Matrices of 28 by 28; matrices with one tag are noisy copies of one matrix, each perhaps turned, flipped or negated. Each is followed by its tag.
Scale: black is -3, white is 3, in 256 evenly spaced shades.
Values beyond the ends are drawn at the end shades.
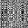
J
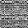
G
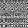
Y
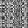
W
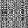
J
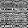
G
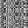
W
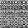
Y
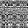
W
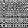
Y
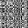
W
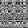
W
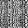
G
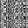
W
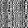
G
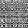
Y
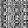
W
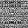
J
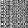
Y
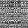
J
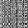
Y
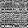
G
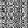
W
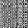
Y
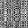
J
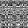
W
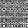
Y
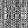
J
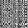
Y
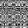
W
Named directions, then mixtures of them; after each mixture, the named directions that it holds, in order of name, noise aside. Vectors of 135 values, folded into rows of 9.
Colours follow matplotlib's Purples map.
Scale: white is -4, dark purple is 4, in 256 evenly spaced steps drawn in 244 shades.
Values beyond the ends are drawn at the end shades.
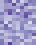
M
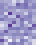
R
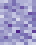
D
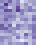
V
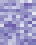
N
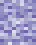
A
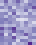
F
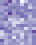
A, M, V.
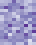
D.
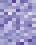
D, M, R.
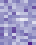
F.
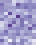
R.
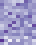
R.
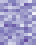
N.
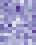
A, D, V.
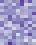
A, N.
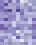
V.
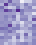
N, V.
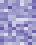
A, D, F.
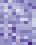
D, F, V.
